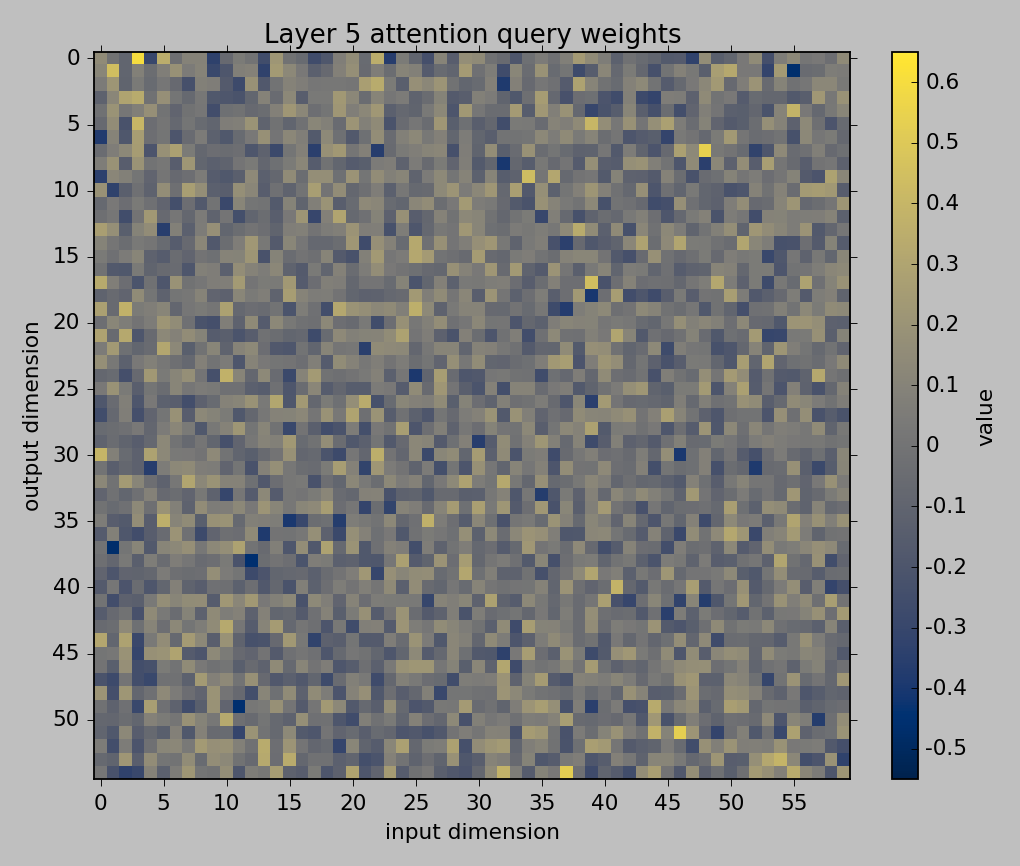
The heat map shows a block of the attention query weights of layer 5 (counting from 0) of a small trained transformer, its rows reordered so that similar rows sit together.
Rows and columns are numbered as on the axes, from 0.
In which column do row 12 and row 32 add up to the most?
29
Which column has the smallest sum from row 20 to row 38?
49
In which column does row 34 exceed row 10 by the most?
50
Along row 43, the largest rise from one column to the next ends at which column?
34
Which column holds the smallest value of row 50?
57
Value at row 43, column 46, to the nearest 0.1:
-0.2
